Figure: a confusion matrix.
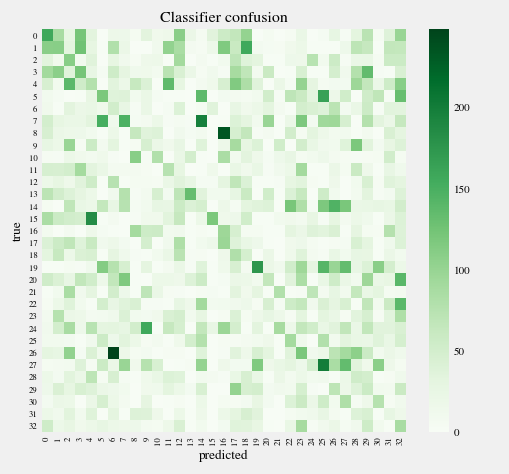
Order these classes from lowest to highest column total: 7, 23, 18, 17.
7, 18, 17, 23
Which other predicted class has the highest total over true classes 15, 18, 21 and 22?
4
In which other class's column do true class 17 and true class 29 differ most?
16
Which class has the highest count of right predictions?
19
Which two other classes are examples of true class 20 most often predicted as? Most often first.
32, 7
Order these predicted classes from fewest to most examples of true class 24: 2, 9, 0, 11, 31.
0, 31, 11, 2, 9
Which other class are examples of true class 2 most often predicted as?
12
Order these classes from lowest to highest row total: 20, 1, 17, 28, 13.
28, 17, 13, 20, 1
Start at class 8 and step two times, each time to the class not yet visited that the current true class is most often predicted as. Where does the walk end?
31
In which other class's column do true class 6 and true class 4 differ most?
11
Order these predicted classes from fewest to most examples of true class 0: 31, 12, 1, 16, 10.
10, 31, 16, 1, 12
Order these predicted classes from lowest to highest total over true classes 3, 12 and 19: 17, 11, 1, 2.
2, 11, 1, 17
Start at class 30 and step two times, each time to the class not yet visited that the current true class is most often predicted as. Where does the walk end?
25
